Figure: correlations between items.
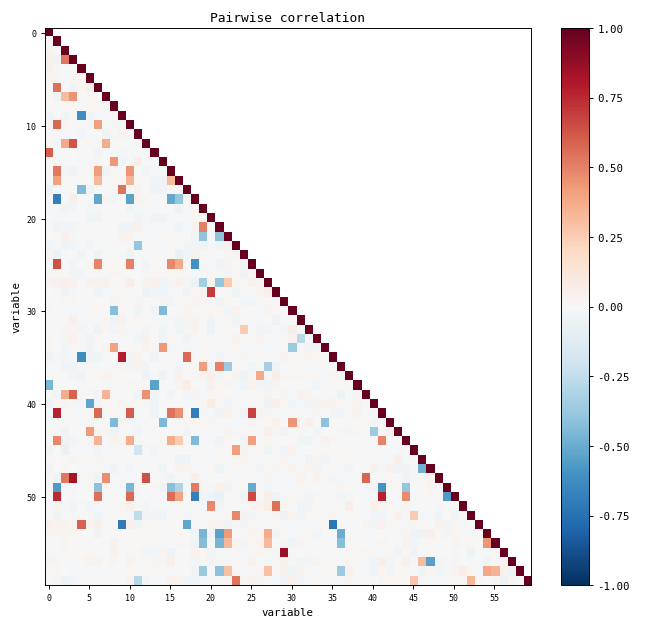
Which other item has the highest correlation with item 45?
23
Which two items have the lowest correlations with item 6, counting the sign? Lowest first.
18, 49
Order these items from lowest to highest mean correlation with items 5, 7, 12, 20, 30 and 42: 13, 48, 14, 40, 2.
14, 40, 13, 2, 48
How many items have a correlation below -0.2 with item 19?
5
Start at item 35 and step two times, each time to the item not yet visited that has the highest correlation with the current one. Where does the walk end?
17
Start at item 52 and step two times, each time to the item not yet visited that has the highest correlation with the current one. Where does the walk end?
59
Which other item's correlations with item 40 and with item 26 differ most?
5
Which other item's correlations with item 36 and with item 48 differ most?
3
